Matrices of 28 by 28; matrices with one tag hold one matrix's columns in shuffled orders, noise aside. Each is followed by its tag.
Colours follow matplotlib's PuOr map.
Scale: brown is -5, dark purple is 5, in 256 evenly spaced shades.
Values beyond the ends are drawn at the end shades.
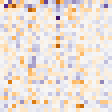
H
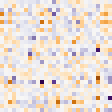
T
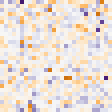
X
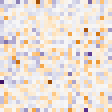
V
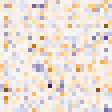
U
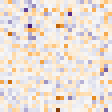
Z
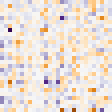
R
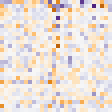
H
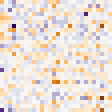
Z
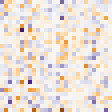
R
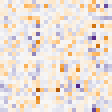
U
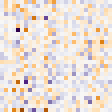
R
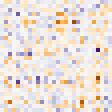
T
